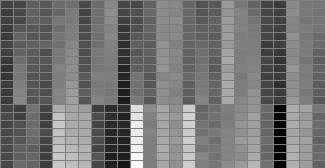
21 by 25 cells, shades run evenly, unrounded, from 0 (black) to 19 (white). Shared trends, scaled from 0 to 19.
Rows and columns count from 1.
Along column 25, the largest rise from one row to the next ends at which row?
14
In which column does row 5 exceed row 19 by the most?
9
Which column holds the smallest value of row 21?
22
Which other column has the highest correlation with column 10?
25
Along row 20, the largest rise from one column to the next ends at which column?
11
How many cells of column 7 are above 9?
8
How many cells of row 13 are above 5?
22
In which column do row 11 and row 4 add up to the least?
10
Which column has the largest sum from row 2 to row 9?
18
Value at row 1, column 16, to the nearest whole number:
6
